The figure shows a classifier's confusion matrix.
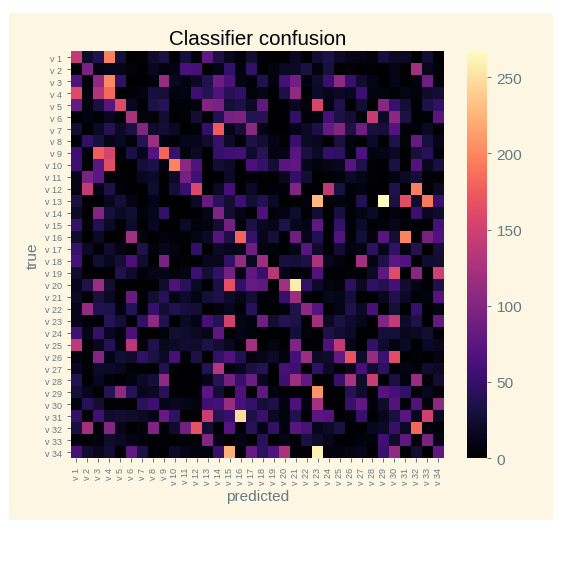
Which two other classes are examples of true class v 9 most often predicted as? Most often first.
v 3, v 4
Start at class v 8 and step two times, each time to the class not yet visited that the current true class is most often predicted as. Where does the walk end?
v 12
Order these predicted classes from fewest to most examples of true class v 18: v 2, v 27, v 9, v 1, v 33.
v 2, v 33, v 1, v 9, v 27
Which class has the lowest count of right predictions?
v 24
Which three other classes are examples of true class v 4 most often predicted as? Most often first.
v 1, v 3, v 21
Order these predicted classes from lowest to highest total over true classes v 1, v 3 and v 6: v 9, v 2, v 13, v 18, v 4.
v 2, v 18, v 13, v 9, v 4
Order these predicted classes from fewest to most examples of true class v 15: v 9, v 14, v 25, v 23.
v 9, v 14, v 25, v 23
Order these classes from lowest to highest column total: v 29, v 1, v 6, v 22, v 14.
v 22, v 6, v 29, v 1, v 14
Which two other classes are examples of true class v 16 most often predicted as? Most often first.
v 31, v 6
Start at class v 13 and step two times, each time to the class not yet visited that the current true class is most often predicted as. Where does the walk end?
v 23
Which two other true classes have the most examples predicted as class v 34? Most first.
v 19, v 30
